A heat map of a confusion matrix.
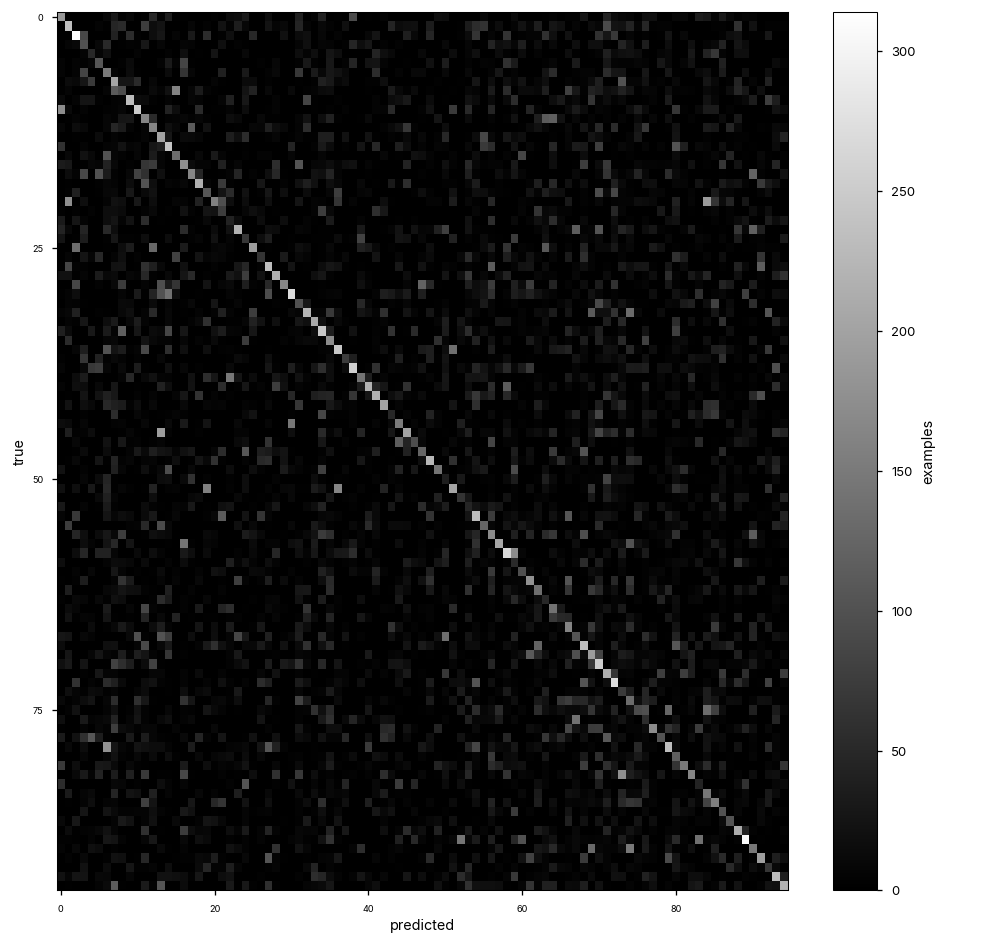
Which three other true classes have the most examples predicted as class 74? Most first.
90, 32, 57
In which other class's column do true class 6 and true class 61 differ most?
66
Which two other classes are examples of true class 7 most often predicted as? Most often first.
73, 4
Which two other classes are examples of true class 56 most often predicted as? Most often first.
90, 68
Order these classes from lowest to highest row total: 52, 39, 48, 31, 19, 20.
52, 31, 19, 39, 48, 20
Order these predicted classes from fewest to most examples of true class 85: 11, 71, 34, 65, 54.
65, 54, 71, 34, 11
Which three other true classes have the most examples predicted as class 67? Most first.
76, 23, 69
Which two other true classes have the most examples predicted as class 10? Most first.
67, 17
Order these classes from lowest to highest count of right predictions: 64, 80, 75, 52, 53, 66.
53, 52, 75, 80, 64, 66
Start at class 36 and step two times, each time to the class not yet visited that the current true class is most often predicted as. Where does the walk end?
19
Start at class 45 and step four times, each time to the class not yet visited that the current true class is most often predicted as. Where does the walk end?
71
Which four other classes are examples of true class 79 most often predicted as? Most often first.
6, 27, 54, 40
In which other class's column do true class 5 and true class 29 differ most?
47
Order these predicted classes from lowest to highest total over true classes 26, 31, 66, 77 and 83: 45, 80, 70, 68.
45, 68, 80, 70
